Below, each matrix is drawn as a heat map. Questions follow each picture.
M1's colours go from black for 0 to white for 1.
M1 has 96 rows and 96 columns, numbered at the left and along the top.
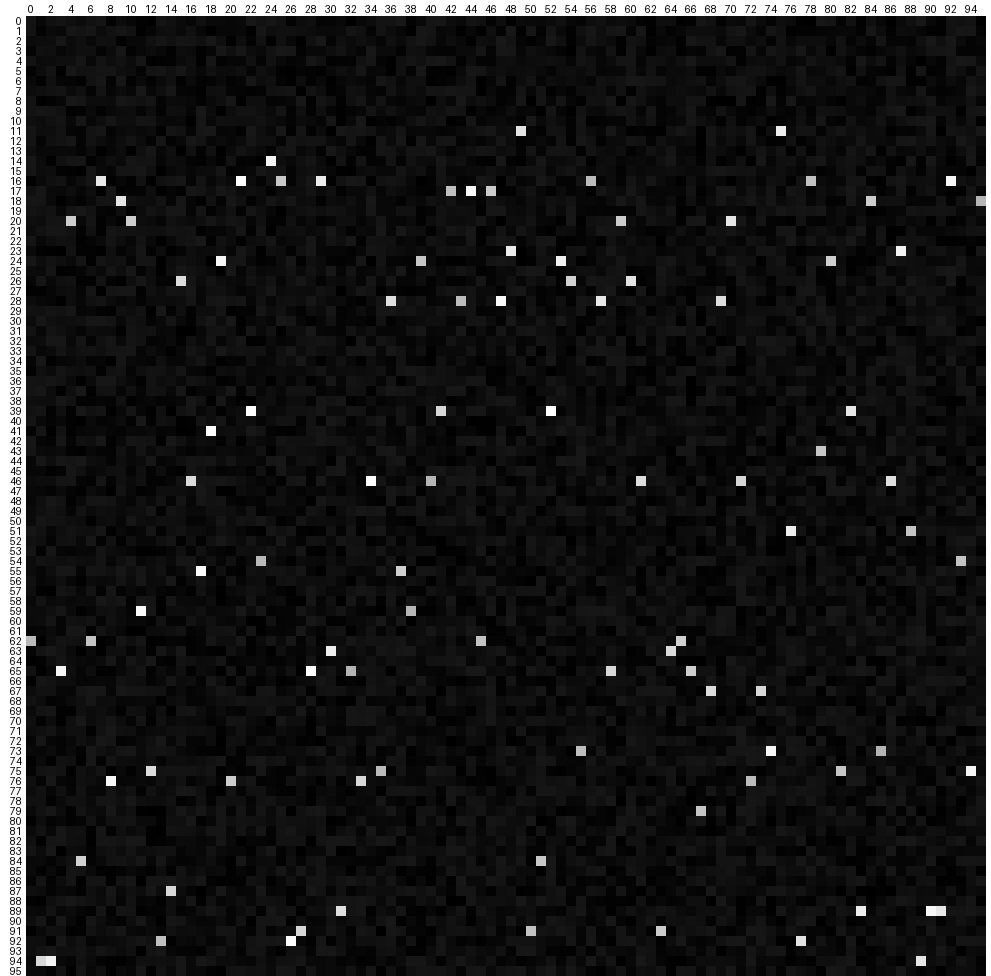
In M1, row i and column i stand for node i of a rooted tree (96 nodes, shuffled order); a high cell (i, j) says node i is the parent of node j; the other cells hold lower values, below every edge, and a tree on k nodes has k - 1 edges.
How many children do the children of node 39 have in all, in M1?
1
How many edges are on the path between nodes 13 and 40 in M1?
4
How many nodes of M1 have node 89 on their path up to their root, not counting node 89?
9
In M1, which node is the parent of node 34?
46
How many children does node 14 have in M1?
1
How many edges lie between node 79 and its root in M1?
4
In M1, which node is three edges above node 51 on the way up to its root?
41
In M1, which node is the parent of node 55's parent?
67
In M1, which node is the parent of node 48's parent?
54
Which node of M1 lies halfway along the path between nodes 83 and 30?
91
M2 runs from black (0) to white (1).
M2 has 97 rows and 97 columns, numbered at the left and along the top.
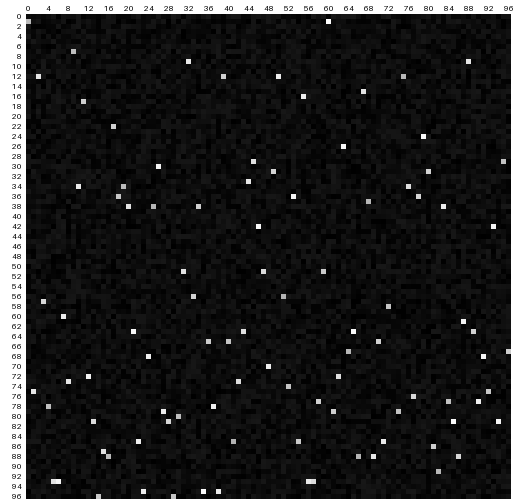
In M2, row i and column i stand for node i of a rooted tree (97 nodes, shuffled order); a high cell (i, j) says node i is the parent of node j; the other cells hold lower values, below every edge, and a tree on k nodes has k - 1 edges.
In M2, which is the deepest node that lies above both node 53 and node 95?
36
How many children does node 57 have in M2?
1
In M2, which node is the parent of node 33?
56
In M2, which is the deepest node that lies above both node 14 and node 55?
96
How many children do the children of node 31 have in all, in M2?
1
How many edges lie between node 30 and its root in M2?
7
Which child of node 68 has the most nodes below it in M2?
24
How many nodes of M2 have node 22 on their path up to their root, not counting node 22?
2
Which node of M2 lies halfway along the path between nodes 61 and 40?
37
